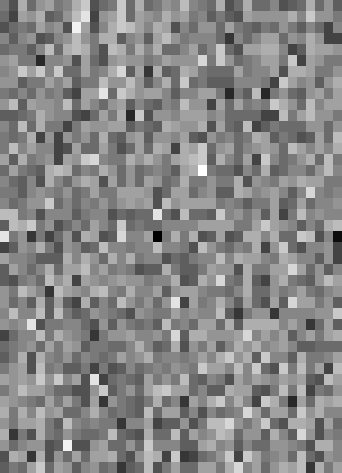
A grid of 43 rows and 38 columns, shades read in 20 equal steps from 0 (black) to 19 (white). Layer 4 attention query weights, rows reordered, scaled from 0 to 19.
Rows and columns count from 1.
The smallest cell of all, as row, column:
22, 18
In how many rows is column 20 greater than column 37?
20
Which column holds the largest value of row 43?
27
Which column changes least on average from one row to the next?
16
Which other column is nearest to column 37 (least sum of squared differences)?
8
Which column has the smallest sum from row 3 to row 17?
26
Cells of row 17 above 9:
21
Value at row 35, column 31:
10
